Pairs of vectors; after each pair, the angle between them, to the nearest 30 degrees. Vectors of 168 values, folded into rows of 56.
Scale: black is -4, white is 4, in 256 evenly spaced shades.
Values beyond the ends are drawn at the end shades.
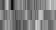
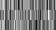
120 degrees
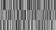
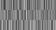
30 degrees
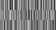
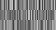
150 degrees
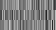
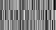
30 degrees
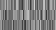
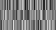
150 degrees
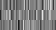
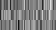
30 degrees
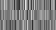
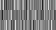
120 degrees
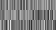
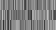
120 degrees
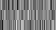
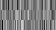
30 degrees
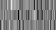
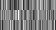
120 degrees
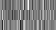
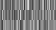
30 degrees
